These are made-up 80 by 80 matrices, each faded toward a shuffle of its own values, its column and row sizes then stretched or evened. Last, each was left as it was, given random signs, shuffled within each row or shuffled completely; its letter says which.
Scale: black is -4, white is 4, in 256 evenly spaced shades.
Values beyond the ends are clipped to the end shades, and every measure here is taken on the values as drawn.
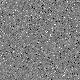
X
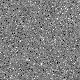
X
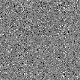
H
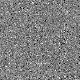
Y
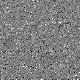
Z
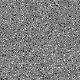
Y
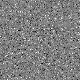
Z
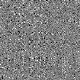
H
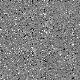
Y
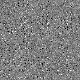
Y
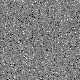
X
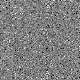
H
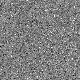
X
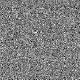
Y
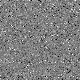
Z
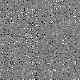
H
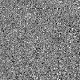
Y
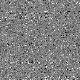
H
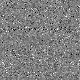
Z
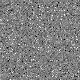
Z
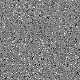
Y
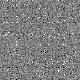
H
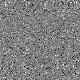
H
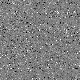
Z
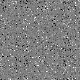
Y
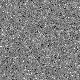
X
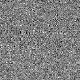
H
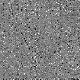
H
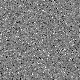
X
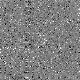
H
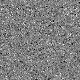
Z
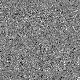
Z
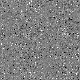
Y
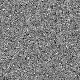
X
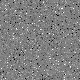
X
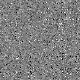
Y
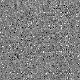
H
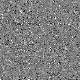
Y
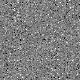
Y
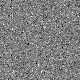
X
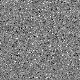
Z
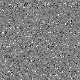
Z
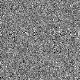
Y
